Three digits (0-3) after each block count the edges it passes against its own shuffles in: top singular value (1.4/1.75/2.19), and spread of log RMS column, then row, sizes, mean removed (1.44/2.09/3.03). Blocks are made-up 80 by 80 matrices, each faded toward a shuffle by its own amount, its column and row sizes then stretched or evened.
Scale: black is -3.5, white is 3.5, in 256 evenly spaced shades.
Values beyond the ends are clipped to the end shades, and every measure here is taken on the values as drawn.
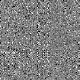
2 2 1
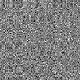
3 1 0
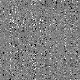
1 2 1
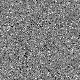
0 0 0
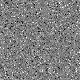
1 0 0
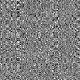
3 2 0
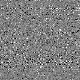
2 0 2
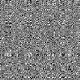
3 1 2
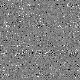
0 0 2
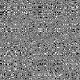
3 1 2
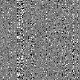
2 3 0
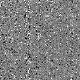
0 2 0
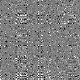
3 2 2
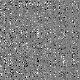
0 3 1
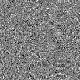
2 0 0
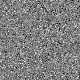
0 0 1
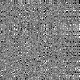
3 2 1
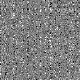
2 2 0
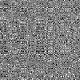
3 0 2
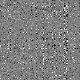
1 2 2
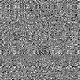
3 0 2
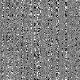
2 3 1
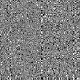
3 2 1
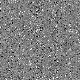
0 2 0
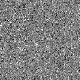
1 1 0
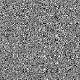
2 1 2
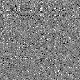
2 0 1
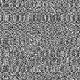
3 0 0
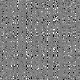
3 3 2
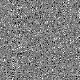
1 2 0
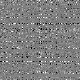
1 2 3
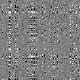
3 3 2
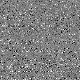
1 0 2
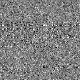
2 0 2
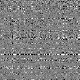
3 1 3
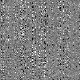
2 3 0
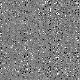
1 2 1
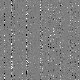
1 3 0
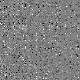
1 2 1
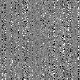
2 3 0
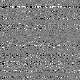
2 1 3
